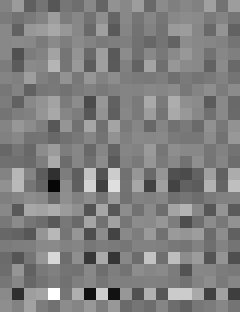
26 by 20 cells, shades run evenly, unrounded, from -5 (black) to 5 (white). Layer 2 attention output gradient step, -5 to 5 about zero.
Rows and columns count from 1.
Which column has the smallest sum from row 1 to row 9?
10
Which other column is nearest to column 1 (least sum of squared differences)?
6
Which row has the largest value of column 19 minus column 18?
25
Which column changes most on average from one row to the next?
5
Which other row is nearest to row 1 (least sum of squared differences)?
12
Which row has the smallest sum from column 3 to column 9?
16
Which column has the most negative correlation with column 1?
13
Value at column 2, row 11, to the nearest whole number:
1
